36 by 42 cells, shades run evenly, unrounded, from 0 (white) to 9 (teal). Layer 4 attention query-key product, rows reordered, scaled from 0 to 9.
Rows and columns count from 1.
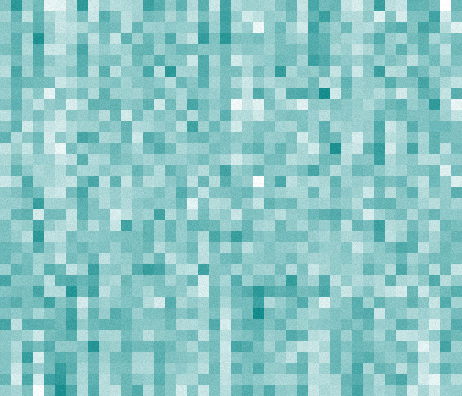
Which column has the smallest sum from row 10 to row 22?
6
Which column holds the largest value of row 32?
9
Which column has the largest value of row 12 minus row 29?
35
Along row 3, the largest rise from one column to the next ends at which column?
29
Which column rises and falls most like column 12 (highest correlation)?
20
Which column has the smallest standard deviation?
25
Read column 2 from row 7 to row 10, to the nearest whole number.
7 6 6 6
